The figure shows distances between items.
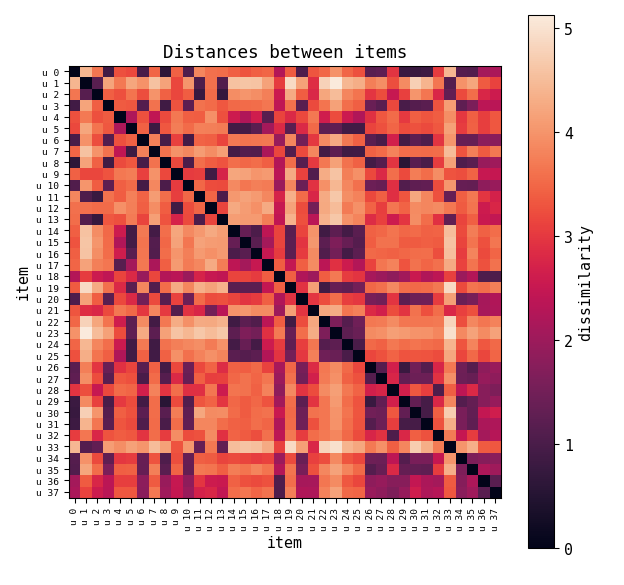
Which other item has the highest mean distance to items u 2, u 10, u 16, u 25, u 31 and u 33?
u 12
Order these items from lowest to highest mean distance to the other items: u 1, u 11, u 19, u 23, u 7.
u 7, u 19, u 11, u 23, u 1
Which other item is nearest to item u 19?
u 22
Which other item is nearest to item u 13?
u 2
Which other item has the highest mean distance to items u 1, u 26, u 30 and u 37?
u 23
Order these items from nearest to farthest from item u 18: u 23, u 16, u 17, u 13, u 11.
u 13, u 11, u 16, u 17, u 23
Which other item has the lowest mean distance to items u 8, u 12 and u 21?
u 9
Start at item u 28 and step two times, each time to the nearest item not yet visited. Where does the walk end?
u 36
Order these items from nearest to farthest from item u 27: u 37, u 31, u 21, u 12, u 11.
u 31, u 37, u 21, u 12, u 11
